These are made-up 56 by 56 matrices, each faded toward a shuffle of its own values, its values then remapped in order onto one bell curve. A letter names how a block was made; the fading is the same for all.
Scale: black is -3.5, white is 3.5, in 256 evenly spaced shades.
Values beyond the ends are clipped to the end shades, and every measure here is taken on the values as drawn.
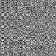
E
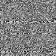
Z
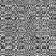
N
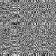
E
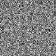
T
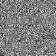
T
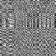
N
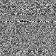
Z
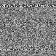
Z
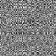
E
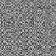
E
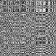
N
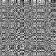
N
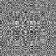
E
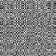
N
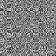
E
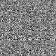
T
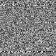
Z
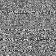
Z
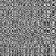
N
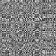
E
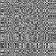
N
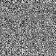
T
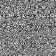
Z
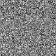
T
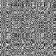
E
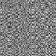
E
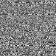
Z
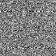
Z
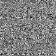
T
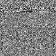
T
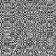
E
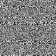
Z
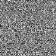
T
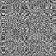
E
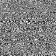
Z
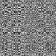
E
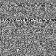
Z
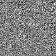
T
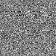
Z
